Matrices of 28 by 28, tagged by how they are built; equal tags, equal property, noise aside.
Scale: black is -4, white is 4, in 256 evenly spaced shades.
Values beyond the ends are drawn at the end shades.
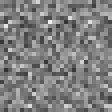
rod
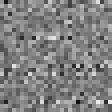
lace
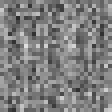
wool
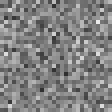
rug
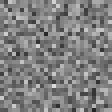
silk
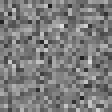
rug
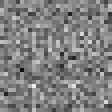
rod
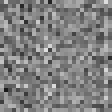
rug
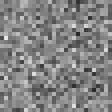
rug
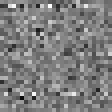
lace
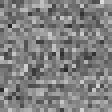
wool
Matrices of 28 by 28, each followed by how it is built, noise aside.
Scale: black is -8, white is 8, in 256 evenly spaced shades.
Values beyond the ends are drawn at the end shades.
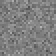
noise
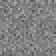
repeating columns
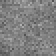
smooth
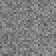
repeating rows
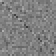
diagonal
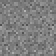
repeating columns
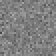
noise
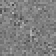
block diagonal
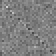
diagonal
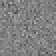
block diagonal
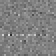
uneven rows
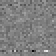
uneven rows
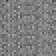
repeating rows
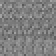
repeating columns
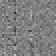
uneven columns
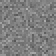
repeating rows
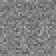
repeating columns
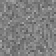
noise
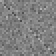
diagonal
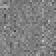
uneven columns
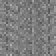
repeating rows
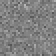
noise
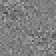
block diagonal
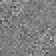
block diagonal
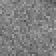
smooth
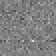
uneven rows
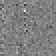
uneven columns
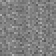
repeating rows
